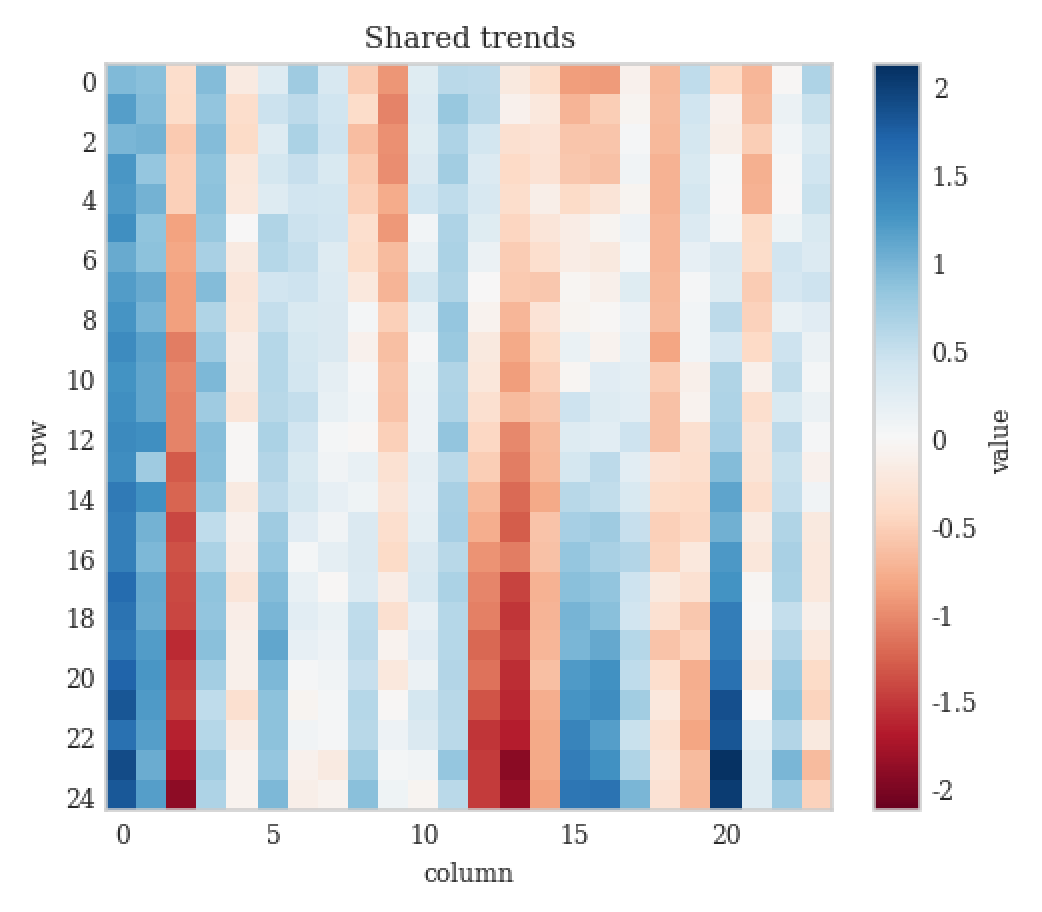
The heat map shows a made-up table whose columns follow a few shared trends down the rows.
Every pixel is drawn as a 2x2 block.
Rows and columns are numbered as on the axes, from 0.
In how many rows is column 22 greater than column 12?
19
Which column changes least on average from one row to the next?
7
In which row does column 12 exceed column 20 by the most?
0
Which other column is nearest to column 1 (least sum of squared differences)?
3
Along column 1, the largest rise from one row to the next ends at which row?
14
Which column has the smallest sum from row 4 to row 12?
2
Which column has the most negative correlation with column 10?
4
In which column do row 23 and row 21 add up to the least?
13
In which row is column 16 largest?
24
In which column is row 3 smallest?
9
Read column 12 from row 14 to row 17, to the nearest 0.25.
-0.75 -0.75 -1 -1
